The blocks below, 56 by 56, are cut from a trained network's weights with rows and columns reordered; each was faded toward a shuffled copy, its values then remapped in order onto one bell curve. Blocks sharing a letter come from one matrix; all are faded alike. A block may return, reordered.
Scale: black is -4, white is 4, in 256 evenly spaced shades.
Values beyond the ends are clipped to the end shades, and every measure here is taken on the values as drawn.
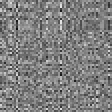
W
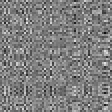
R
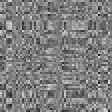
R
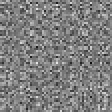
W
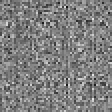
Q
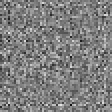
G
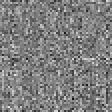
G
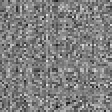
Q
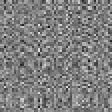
R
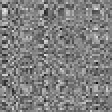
R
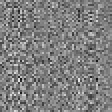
W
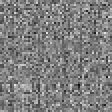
Q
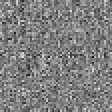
G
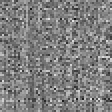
Q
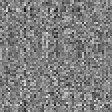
G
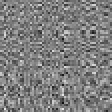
R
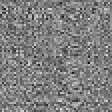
G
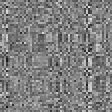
W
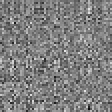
R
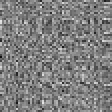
R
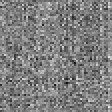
Q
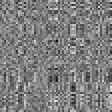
R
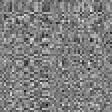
W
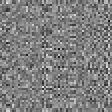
W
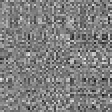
R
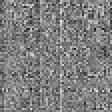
Q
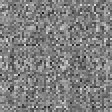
Q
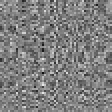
R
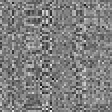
W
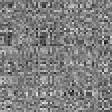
R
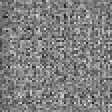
Q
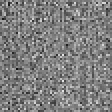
Q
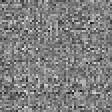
Q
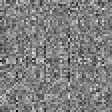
G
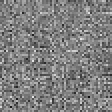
G
